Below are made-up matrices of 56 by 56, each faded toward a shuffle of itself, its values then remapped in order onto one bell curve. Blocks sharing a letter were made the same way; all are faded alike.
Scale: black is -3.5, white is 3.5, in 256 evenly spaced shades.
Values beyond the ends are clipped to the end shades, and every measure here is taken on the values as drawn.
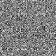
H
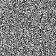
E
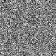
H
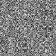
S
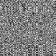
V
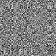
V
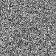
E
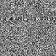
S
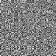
S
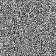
E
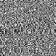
H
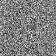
E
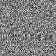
H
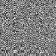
V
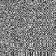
V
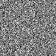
E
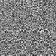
H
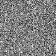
E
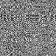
S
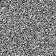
E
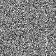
E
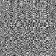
V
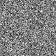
E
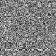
H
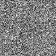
E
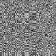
V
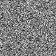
E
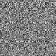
S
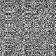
V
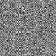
V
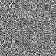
H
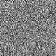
H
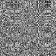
V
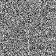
E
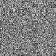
H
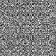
V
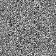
E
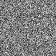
E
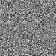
H
